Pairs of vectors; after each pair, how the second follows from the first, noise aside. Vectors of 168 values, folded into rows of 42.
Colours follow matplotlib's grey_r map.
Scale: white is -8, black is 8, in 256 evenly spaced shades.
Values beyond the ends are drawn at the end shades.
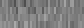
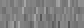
reversed, partly zeroed.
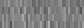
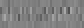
wrapped around, negated, partly zeroed.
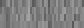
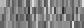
negated, scaled up.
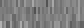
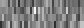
negated, scaled up.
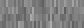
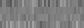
reversed, partly zeroed.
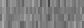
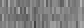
reversed.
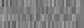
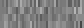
reversed.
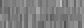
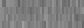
reversed, shrunk.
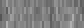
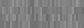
reversed, shrunk.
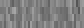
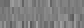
negated, partly zeroed.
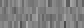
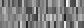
negated, scaled up.
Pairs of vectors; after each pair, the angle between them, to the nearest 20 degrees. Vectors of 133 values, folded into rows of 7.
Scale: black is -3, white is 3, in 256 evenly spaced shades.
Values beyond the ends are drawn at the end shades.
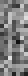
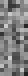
40 degrees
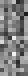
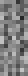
40 degrees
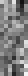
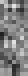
60 degrees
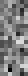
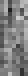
80 degrees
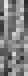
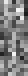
40 degrees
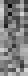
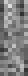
160 degrees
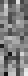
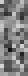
100 degrees
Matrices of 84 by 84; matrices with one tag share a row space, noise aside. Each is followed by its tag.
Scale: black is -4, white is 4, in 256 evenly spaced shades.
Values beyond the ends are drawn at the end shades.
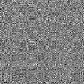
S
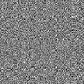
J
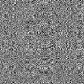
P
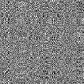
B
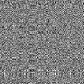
S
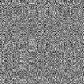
S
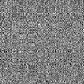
S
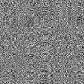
P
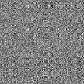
P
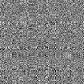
S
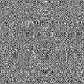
P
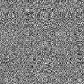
P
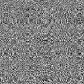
P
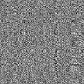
J
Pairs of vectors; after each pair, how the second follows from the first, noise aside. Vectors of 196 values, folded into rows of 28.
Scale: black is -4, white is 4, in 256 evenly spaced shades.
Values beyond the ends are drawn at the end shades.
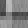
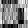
wrapped around, scaled up.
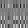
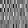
wrapped around, negated.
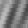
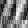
wrapped around, scaled up.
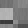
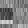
negated.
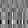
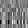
copied.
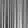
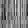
wrapped around, negated.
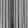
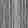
reversed, negated, shrunk.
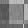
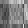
copied.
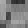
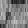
copied.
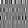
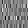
wrapped around, negated.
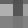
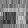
wrapped around, negated.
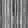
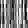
wrapped around, scaled up.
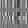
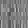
reversed, shrunk.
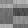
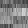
negated.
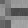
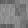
wrapped around, shrunk.
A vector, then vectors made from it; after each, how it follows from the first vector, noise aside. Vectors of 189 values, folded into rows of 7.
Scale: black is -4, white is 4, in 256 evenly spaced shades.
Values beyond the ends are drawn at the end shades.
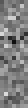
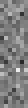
reversed, negated, partly zeroed.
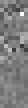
reversed, partly zeroed.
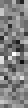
wrapped around, negated.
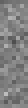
shrunk.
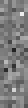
reversed, partly zeroed.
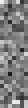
wrapped around, negated.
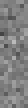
negated, shrunk.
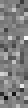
wrapped around, partly zeroed.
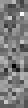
reversed.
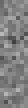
shrunk.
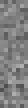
wrapped around, shrunk.
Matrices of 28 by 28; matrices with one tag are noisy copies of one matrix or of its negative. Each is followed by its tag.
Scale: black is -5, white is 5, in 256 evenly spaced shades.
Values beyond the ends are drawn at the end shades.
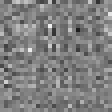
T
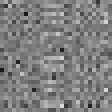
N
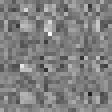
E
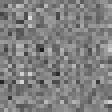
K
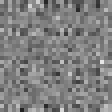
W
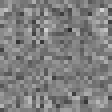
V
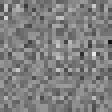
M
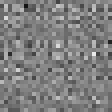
M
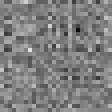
T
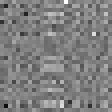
N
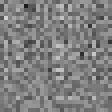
M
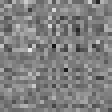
T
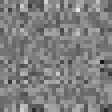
W
